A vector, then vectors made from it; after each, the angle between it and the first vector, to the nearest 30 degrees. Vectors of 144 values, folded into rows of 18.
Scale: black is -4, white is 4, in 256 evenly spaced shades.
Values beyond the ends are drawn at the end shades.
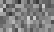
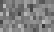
90 degrees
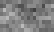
120 degrees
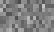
30 degrees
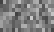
120 degrees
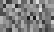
150 degrees
